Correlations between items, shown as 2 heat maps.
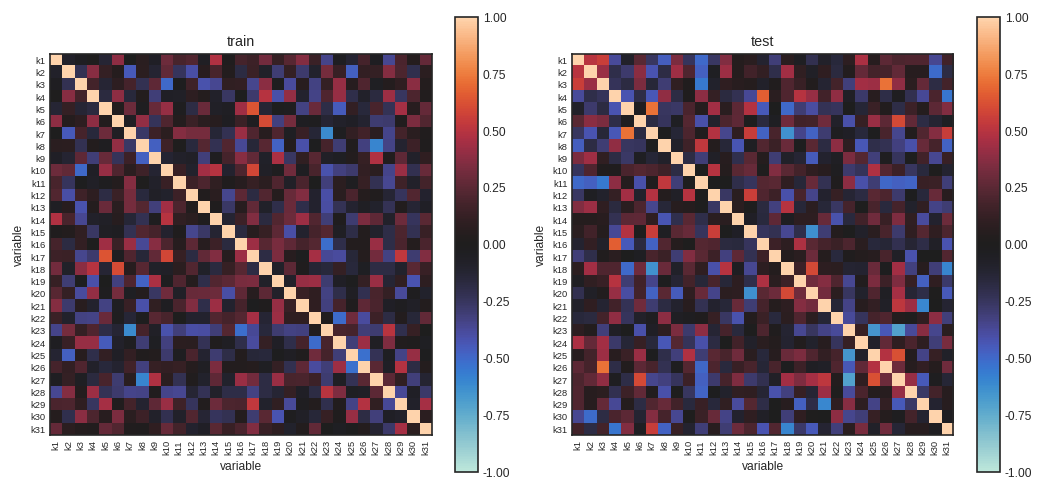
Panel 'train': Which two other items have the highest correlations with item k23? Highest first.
k28, k2
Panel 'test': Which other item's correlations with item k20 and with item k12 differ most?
k15
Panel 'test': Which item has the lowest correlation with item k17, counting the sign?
k28
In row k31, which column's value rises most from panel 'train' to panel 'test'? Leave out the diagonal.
k7
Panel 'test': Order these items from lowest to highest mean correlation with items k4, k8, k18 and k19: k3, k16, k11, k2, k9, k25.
k9, k3, k2, k25, k11, k16
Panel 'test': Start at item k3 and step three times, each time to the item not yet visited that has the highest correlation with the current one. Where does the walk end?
k27
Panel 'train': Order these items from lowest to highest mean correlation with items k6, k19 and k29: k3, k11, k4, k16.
k4, k3, k11, k16
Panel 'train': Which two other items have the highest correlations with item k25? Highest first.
k30, k22
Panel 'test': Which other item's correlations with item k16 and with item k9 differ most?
k4
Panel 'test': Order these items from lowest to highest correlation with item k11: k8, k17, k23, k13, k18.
k13, k18, k17, k23, k8
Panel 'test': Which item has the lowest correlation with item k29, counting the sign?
k21
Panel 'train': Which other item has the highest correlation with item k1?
k14
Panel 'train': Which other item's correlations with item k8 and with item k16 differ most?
k27
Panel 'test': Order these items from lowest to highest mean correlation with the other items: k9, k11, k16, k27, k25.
k11, k9, k16, k27, k25
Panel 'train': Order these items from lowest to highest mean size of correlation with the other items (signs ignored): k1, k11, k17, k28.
k11, k1, k28, k17
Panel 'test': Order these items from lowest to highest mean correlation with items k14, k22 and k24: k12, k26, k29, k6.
k29, k12, k6, k26
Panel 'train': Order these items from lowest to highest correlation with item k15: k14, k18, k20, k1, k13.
k20, k13, k14, k1, k18
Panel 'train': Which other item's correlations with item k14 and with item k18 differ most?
k3
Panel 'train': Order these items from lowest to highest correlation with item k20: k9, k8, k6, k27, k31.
k9, k31, k8, k27, k6
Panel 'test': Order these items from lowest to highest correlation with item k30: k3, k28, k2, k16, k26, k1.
k2, k1, k3, k16, k26, k28
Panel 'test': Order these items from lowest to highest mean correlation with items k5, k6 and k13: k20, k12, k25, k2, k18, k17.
k17, k20, k12, k18, k2, k25
